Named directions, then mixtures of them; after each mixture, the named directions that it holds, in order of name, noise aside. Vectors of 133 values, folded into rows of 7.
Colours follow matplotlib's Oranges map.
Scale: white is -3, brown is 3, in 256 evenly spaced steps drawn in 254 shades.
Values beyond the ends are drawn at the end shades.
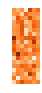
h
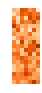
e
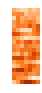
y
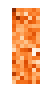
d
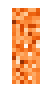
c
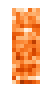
h, y.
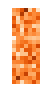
e, h.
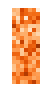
e.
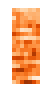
y.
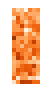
h, y.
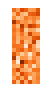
c.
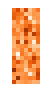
e, h.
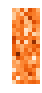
e, h.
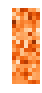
c, e.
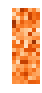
c, e.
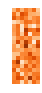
c, h.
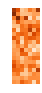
d, e.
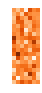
h.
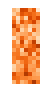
e.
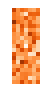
c, d.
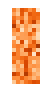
d, e.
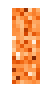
h.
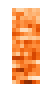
y.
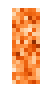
e, h.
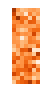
d, y.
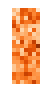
e.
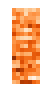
c, y.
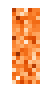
d, h.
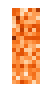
e, h.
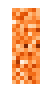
c.
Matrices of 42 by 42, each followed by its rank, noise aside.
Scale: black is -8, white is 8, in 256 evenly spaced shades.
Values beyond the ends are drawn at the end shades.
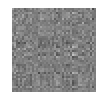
four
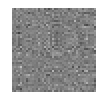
six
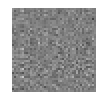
six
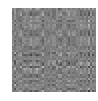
two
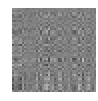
two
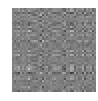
two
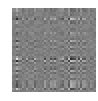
one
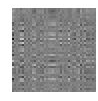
two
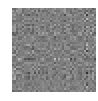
four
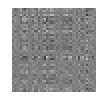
two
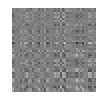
two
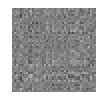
six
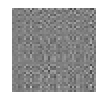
three
